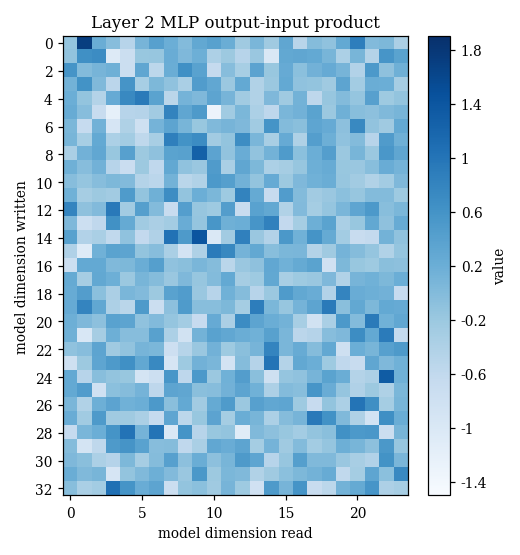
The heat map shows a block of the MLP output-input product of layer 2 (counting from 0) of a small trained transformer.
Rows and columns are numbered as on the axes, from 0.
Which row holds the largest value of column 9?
14
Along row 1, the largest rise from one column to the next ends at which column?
15
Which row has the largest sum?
8
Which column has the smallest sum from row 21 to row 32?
1
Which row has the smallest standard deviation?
17
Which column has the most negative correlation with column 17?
21
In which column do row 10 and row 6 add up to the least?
5
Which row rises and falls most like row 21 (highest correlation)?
29
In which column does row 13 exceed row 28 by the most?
12
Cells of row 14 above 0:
10
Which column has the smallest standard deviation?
16
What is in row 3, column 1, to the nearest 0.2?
0.6
